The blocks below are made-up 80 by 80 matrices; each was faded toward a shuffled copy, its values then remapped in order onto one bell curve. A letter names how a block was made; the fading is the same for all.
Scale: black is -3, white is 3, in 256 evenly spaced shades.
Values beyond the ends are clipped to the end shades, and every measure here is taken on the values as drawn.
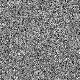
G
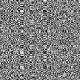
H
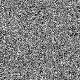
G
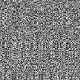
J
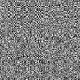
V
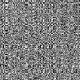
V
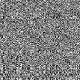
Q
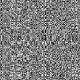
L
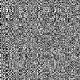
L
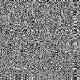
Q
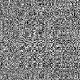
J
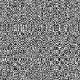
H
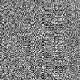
J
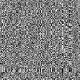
L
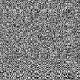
V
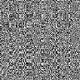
L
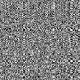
Q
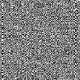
L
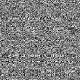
Q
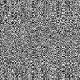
J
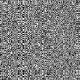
L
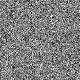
G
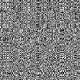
H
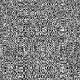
J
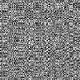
H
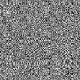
J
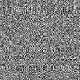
J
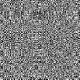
H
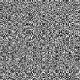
H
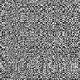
V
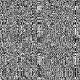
L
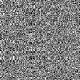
J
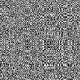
V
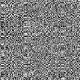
H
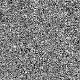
G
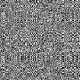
V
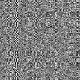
L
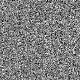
G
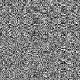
J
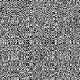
H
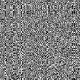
L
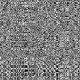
V
